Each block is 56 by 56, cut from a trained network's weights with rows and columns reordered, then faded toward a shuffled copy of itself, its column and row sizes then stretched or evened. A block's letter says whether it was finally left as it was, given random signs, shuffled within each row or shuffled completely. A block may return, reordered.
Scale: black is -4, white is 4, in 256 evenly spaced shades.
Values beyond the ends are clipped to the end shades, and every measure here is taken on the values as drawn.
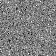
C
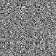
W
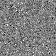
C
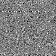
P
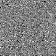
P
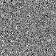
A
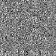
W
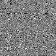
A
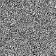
A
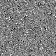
C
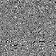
W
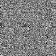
W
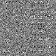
W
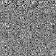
W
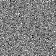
P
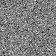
C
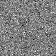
C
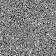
C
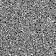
C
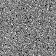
C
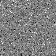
C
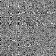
W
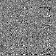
A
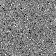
C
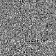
W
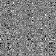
W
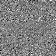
P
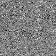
P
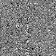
A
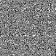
A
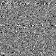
P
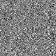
W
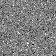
C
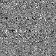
W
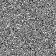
C
